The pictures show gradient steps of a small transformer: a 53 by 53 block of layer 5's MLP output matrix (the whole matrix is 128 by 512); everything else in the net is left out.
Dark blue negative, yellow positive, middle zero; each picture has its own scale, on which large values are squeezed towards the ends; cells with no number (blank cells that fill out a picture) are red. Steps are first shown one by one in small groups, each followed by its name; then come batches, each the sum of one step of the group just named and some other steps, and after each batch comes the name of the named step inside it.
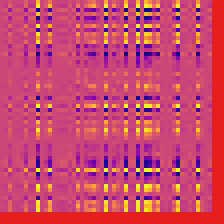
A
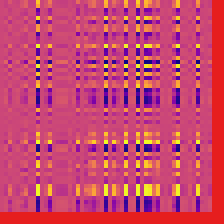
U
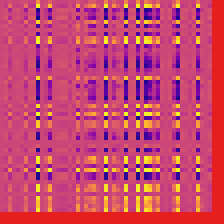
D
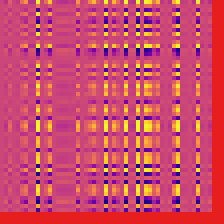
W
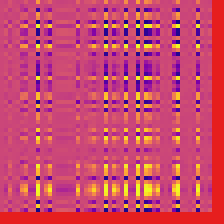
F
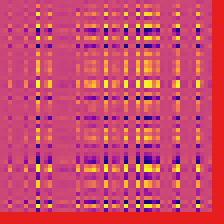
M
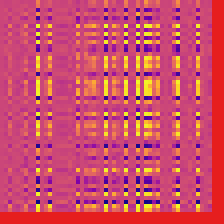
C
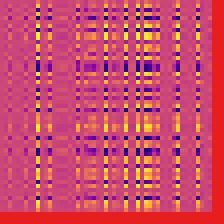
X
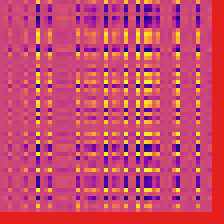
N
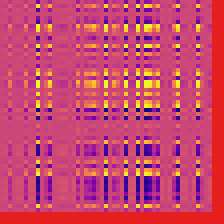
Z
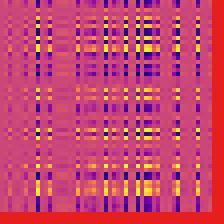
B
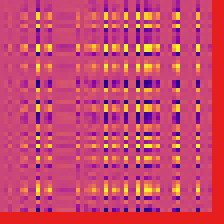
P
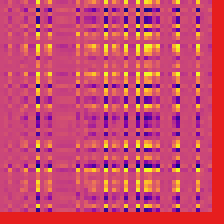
P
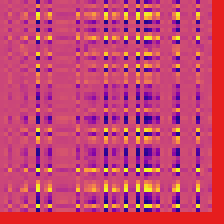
M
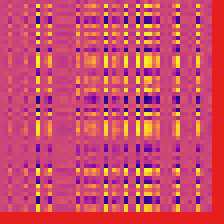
C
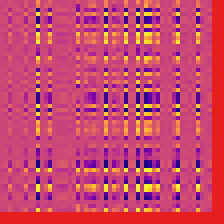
A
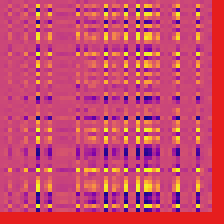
M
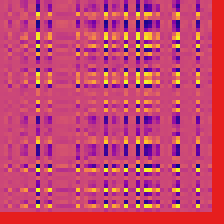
N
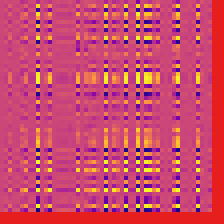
N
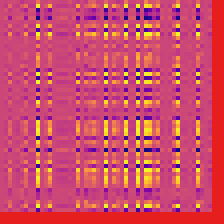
X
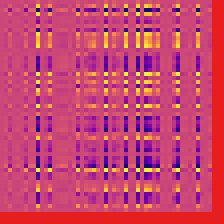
A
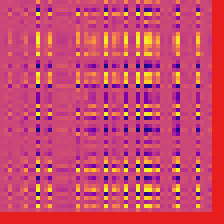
D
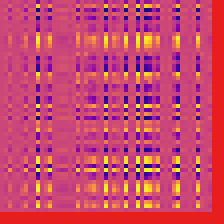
D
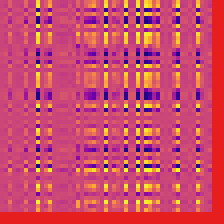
A
